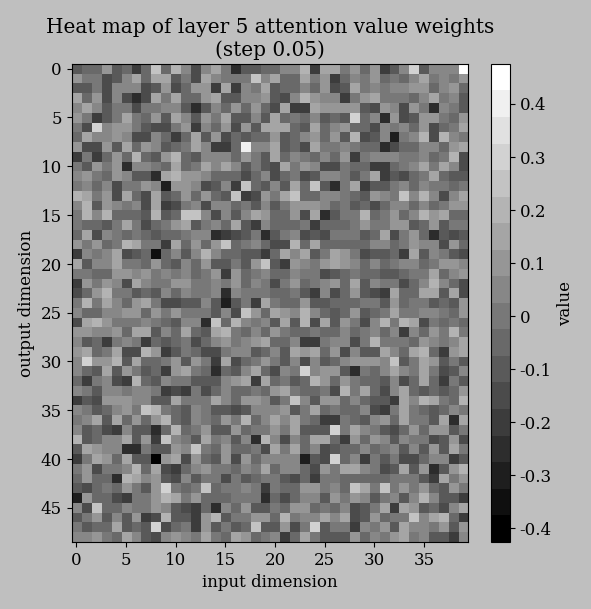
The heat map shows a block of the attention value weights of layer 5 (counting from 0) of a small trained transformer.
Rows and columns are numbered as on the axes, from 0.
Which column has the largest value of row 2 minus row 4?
12
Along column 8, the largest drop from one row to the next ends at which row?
48
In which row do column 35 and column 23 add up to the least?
40
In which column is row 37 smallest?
8
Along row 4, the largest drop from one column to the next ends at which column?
22
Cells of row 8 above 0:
17
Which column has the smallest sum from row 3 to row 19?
9
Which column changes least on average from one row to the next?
3
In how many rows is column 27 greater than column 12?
20
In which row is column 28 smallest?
31
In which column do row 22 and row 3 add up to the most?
36
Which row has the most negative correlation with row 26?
5
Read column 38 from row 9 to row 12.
0.2 0.05 -0.1 -0.05
